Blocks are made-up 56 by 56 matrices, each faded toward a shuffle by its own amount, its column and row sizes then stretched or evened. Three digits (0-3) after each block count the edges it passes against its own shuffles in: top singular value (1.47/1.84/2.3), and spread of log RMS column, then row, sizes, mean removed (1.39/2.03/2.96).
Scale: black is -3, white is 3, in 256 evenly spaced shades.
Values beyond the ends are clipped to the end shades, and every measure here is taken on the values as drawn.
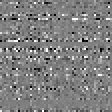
1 2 3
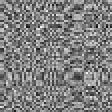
3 0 1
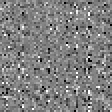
2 2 1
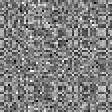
3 0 1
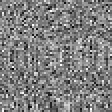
2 1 0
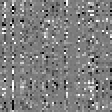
2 3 1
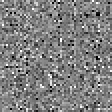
1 2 1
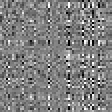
3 3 2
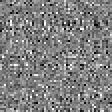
2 1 2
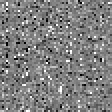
0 2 0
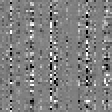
2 3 1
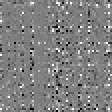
0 3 2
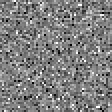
0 0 0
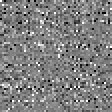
2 0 2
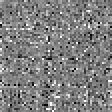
0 1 2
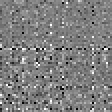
2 2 2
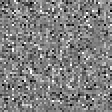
0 1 2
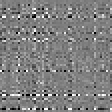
3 2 3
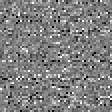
2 0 2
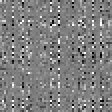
2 3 2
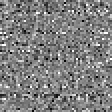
1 0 2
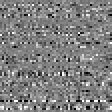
2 0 3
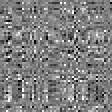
3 2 2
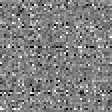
1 1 2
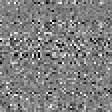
2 1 2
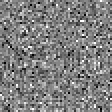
1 1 0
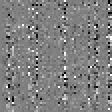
0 3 1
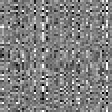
3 3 1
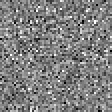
1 0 1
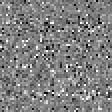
1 1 2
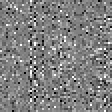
2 2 0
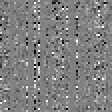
0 3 1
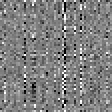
3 3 1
